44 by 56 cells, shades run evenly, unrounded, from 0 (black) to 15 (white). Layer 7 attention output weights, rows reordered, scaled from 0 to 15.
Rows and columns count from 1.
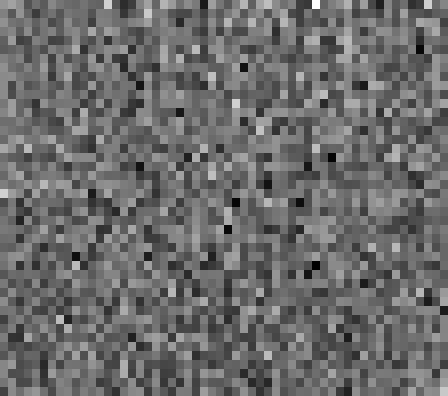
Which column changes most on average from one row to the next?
23
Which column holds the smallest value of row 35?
56
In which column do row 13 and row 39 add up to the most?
11
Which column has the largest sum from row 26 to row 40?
10
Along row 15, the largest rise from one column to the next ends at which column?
33
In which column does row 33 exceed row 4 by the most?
53
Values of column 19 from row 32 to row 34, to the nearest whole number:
8 6 6
